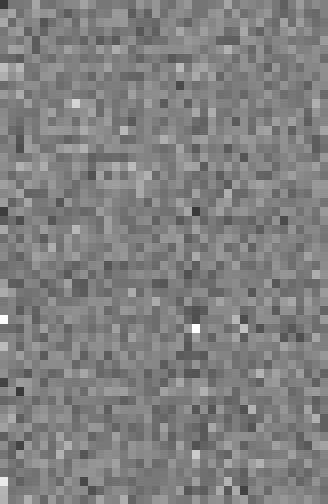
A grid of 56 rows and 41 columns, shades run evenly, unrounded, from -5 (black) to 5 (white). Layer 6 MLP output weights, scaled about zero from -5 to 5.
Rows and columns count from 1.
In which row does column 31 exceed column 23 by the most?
37
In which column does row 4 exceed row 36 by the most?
31
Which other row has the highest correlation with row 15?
35
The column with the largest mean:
1
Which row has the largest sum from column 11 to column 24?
19
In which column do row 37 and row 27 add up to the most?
25
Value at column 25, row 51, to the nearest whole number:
3
